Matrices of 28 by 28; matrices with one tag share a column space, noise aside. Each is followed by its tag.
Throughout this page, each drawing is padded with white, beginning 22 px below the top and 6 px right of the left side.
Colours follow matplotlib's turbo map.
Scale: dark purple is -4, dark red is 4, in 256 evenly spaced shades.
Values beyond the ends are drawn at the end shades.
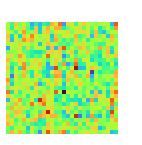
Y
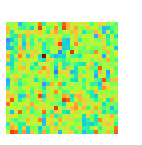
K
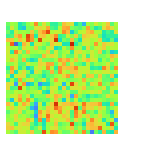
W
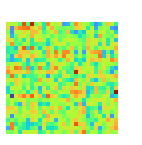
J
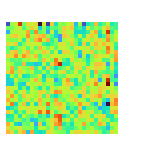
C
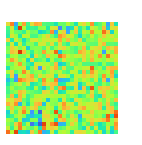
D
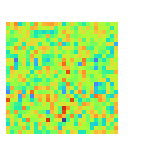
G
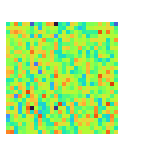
C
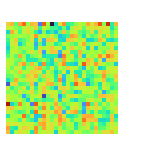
C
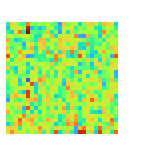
K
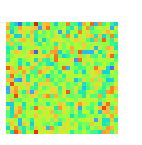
J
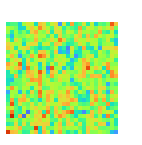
Y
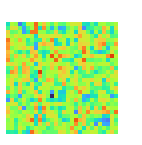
K
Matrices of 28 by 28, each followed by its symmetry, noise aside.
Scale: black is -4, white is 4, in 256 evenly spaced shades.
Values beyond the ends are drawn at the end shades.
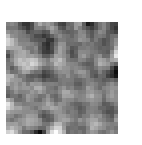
antisymmetric.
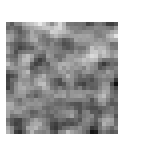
no symmetry.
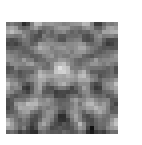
mirrored left to right.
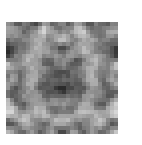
mirrored left to right.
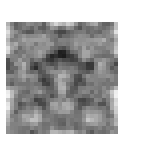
mirrored left to right.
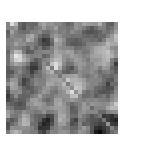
no symmetry.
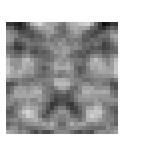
mirrored left to right.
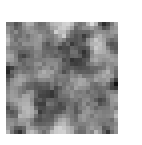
same after a half turn.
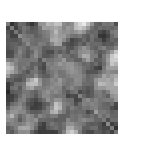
symmetric across the other diagonal.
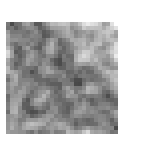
symmetric across the other diagonal.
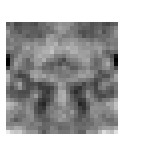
mirrored left to right.
